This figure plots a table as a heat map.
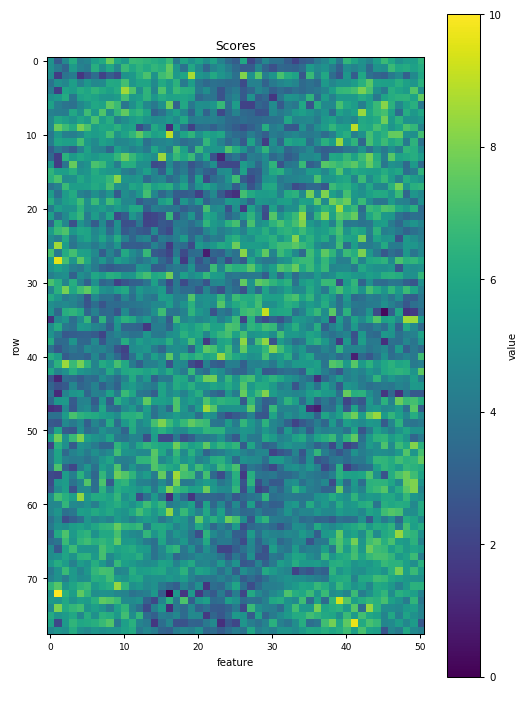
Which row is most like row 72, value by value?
27
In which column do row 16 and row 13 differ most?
1
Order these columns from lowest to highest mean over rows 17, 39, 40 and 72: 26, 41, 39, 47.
41, 26, 39, 47
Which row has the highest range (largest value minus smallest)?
72
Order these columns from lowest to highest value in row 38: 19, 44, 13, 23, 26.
44, 13, 23, 19, 26
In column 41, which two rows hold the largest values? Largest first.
76, 9
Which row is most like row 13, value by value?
4
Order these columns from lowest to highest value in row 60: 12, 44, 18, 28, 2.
28, 44, 18, 12, 2
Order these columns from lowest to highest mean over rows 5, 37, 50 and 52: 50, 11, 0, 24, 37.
0, 37, 11, 24, 50
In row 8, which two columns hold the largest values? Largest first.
45, 6
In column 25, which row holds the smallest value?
18
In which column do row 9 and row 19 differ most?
16
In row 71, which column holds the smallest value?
21
